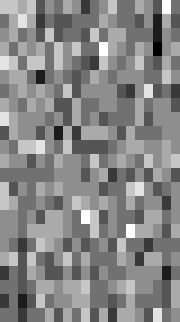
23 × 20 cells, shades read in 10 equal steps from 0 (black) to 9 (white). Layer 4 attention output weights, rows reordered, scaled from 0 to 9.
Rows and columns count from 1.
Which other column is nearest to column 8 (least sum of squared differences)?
17
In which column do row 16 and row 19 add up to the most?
10
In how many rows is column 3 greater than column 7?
9
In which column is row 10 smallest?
7
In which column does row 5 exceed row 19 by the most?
16
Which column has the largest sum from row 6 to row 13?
19
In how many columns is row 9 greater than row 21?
8
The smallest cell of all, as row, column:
4, 18
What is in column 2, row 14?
3
